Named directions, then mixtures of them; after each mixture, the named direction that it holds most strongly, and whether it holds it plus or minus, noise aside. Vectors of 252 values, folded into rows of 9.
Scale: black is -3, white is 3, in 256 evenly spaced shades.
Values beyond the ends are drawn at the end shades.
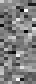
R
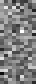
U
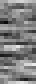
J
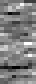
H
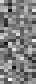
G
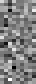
G, plus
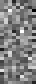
U, plus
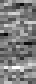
H, minus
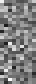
G, plus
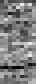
H, plus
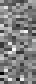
U, plus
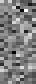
R, plus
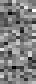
G, plus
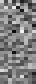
U, plus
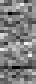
H, plus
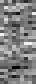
H, plus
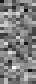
G, minus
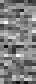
J, minus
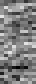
H, plus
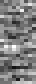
H, plus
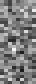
G, plus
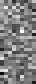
U, plus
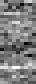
H, minus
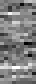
H, minus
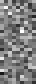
U, plus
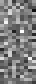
U, plus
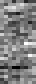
H, plus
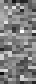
U, plus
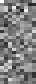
G, plus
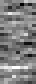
H, minus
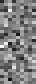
G, minus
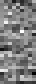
U, plus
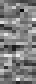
J, minus
